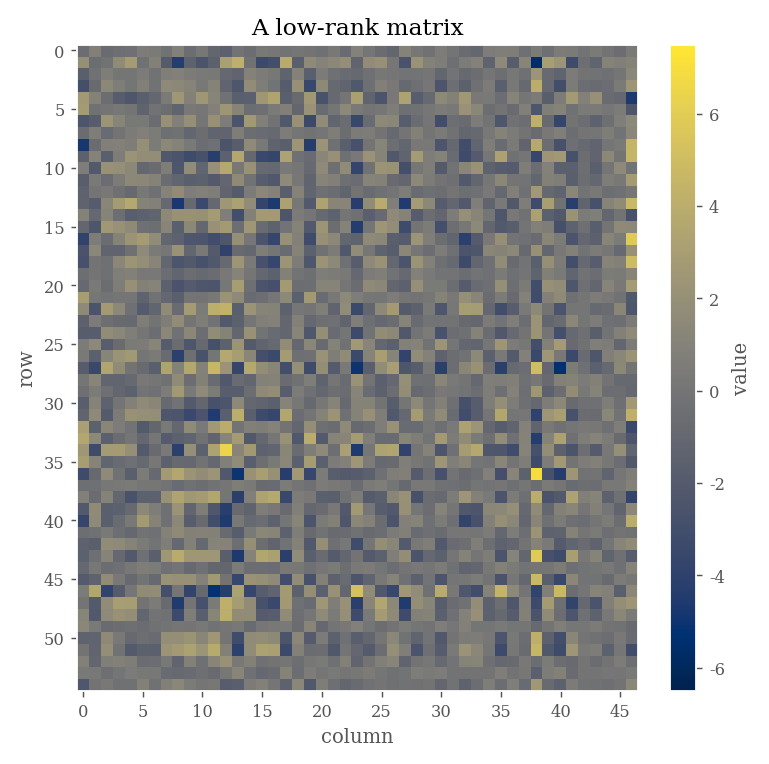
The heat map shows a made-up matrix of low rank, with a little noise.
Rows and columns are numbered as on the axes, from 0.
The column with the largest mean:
46
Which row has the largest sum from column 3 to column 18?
27
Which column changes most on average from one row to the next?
38
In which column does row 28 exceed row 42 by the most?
23
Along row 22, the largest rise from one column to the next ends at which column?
2
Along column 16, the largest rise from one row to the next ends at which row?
14
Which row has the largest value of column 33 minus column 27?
34
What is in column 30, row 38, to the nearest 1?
-1
